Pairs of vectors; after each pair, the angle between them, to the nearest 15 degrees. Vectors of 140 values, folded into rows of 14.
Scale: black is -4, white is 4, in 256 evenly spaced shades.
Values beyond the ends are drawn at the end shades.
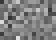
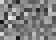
165 degrees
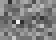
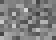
90 degrees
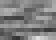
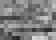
30 degrees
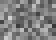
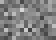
135 degrees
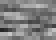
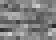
30 degrees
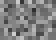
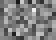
165 degrees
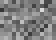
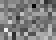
60 degrees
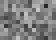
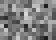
15 degrees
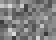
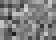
150 degrees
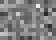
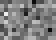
90 degrees
